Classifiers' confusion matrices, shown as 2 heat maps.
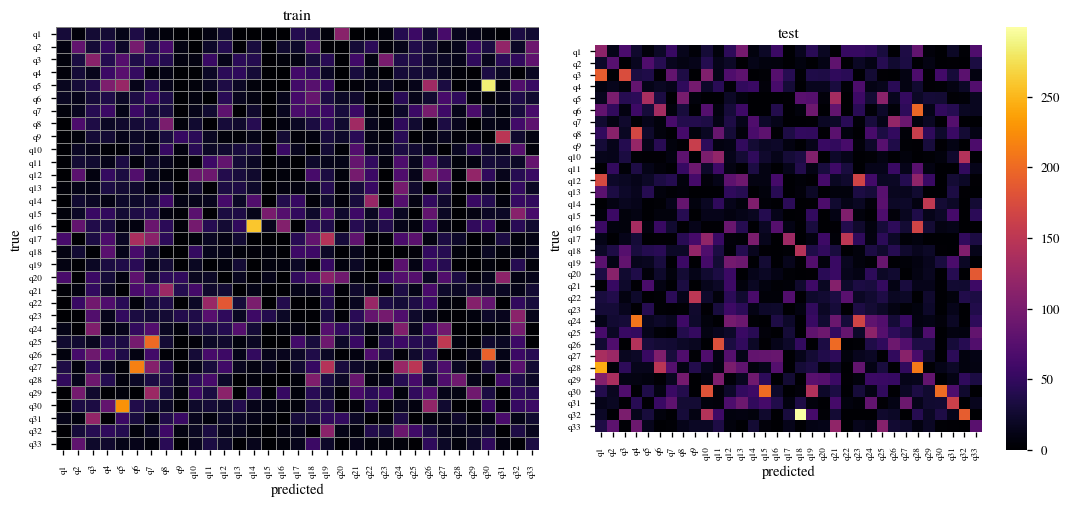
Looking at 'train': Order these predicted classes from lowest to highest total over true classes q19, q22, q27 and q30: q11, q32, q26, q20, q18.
q20, q18, q11, q32, q26
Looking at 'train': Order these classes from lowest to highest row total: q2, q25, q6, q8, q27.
q6, q8, q2, q25, q27
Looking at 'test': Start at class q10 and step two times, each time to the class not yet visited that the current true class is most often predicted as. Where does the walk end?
q18
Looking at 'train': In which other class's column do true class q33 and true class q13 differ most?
q24
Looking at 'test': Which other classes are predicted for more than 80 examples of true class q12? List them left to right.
q1, q13, q23, q28
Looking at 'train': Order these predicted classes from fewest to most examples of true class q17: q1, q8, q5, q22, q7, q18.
q22, q5, q8, q1, q18, q7
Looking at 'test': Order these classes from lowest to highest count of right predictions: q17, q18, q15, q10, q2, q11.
q15, q11, q2, q10, q17, q18
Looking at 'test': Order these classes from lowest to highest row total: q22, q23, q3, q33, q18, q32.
q23, q33, q22, q18, q32, q3
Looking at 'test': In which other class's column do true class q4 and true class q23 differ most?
q9
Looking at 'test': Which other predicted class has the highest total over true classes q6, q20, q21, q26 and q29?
q2
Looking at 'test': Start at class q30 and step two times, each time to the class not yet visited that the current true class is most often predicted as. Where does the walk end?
q22
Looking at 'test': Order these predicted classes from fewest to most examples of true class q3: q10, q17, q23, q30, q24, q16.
q23, q24, q17, q30, q16, q10
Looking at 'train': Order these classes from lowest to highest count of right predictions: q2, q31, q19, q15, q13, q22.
q13, q19, q31, q2, q15, q22
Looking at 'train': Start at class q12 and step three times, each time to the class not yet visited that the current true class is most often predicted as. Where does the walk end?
q26
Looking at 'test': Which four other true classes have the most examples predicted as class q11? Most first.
q26, q10, q29, q8
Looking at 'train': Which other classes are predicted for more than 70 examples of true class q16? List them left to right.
q2, q7, q10, q14
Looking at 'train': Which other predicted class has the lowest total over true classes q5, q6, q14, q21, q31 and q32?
q15
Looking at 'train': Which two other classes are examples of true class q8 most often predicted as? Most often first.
q21, q33
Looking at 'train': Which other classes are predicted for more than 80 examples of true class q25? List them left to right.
q6, q7, q19, q27
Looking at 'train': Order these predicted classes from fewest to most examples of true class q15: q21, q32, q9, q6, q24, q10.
q9, q24, q6, q21, q10, q32
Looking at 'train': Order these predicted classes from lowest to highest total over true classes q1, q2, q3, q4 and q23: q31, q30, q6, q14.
q30, q14, q31, q6
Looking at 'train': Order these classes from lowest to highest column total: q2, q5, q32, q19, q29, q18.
q29, q2, q5, q18, q32, q19
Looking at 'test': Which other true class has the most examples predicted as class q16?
q27
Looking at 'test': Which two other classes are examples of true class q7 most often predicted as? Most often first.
q26, q27
